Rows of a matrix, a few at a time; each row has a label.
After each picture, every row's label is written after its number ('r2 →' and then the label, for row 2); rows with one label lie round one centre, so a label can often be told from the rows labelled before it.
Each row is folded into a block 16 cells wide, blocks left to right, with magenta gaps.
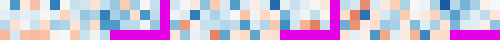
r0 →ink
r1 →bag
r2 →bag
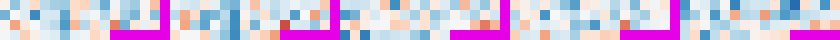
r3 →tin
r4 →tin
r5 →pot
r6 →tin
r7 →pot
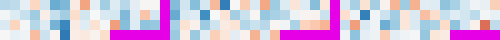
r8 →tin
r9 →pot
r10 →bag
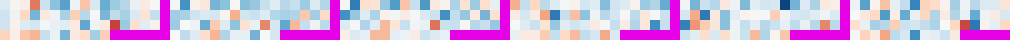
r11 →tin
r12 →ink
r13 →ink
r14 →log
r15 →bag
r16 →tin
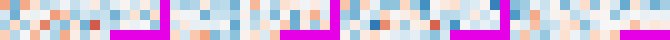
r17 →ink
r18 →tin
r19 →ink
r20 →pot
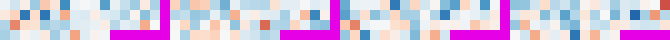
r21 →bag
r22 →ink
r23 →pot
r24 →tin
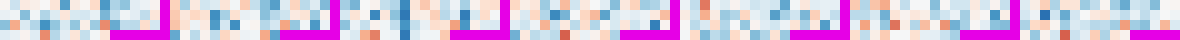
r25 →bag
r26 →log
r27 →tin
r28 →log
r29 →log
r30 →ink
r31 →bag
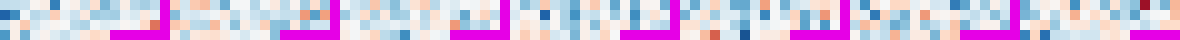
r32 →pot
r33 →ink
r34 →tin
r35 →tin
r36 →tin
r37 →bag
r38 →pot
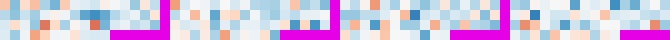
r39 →ink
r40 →log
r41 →ink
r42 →bag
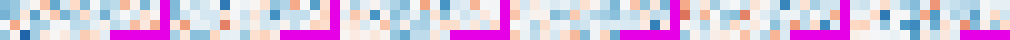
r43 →pot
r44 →pot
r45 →tin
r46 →log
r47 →log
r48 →tin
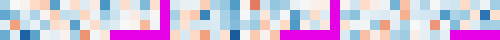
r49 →pot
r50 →tin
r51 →ink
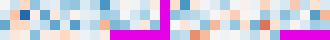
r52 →bag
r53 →ink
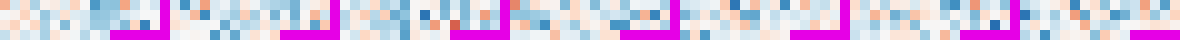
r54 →log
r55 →tin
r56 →tin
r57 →ink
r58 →pot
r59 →log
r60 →pot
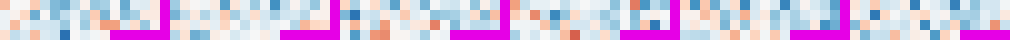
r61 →tin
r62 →pot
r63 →ink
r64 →log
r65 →log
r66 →bag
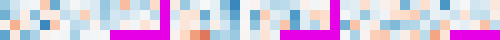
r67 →pot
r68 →tin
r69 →bag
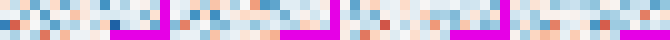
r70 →bag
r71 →bag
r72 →ink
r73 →ink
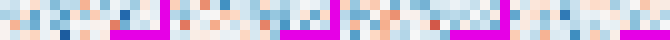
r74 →tin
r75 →ink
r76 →ink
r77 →tin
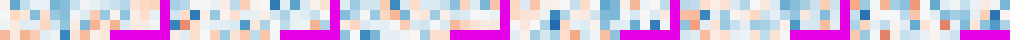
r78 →tin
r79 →bag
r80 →pot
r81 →log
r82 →bag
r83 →ink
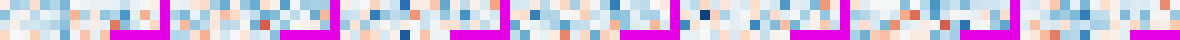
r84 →tin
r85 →ink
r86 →tin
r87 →bag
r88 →bag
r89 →ink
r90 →tin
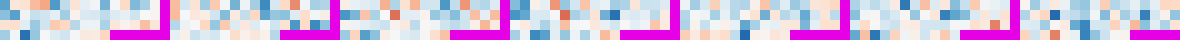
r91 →pot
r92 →log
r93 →pot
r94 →pot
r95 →tin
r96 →pot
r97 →tin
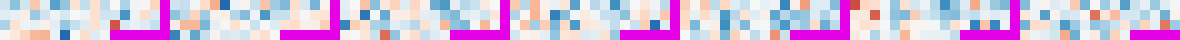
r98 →tin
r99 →pot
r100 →bag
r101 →log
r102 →log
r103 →log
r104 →bag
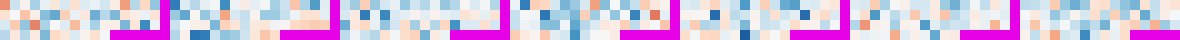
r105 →log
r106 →pot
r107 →bag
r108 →tin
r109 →tin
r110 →bag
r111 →tin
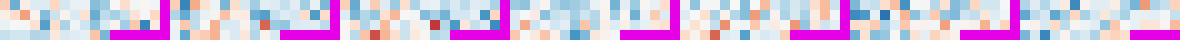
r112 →log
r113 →ink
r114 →ink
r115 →tin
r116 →tin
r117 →pot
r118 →pot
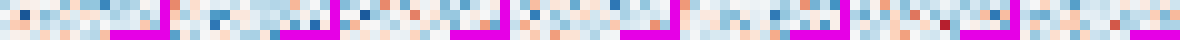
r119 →bag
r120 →log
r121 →bag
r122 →bag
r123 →log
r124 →ink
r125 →ink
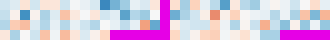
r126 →bag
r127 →ink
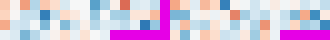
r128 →log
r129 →ink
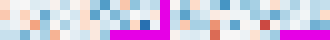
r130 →log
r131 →ink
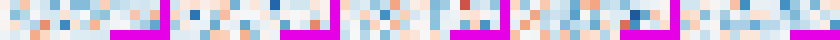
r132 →ink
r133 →bag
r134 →log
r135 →tin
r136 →bag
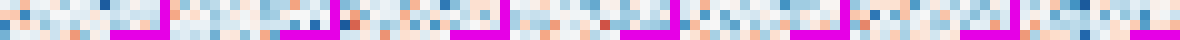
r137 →bag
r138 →log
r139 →bag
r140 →ink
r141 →bag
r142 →bag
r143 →tin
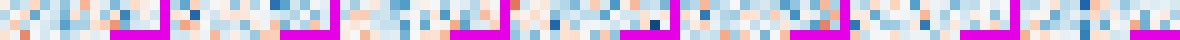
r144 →tin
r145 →bag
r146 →tin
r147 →log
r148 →bag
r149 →bag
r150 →tin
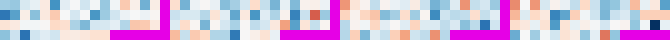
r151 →pot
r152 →tin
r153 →log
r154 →log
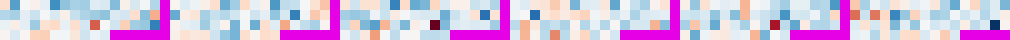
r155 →ink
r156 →tin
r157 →ink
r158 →bag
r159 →ink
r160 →log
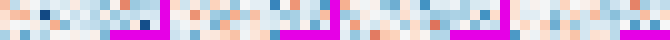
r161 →log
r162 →log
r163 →ink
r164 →log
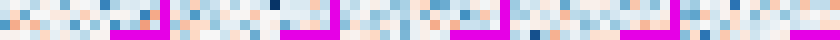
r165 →bag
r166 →bag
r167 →tin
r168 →pot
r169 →pot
